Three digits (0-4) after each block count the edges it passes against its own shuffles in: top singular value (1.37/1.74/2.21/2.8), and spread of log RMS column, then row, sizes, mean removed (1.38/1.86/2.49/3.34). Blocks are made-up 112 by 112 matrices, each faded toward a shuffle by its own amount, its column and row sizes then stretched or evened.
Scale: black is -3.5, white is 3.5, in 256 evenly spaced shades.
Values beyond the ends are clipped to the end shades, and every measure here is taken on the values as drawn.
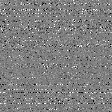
0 0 4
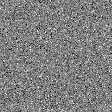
1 0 0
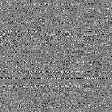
3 0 4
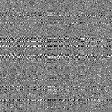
4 1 4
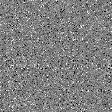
2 1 1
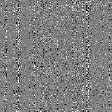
3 4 1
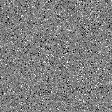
1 1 0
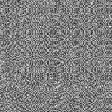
4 2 0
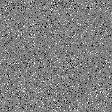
1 1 2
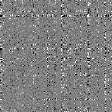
3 4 3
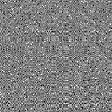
4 0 2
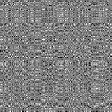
4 1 4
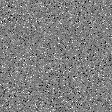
0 0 1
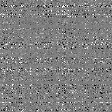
0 3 4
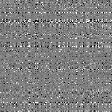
4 2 4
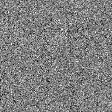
0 1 1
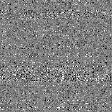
0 2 4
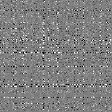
3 3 4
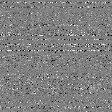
1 0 4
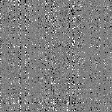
2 4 3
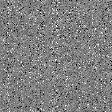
0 3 1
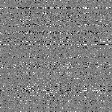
3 2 4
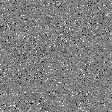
1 0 2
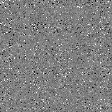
1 2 2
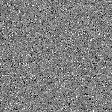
0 0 1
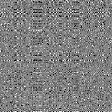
4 2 3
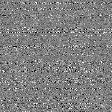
1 1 4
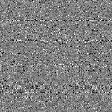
3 0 3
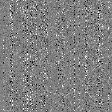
1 4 0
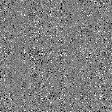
1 3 2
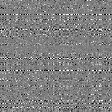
4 1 4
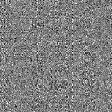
3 3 0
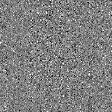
0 3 1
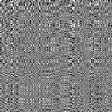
4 4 3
